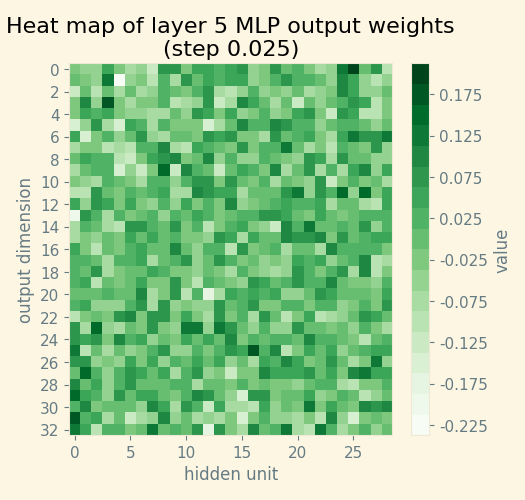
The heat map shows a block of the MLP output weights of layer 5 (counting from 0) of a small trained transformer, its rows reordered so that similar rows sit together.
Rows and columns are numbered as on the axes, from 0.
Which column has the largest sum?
8
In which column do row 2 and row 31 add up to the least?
15
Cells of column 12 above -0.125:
29
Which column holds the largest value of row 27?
1
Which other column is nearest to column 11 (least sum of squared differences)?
17
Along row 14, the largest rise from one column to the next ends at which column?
19
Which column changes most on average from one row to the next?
26
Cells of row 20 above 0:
12
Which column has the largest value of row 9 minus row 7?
10
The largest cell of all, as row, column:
0, 25
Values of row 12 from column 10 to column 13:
0.05 -0.025 0.025 -0.025
